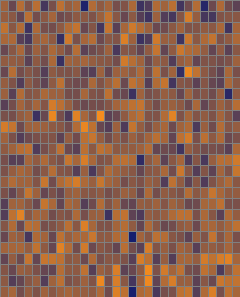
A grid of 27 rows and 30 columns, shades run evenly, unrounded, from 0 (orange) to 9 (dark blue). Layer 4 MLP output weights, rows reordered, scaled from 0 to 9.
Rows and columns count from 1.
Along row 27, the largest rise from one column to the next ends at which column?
17
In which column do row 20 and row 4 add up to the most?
18
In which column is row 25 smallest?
19
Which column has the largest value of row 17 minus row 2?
24
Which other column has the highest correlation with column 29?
15
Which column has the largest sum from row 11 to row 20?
25
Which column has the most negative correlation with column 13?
5
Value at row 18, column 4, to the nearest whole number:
2
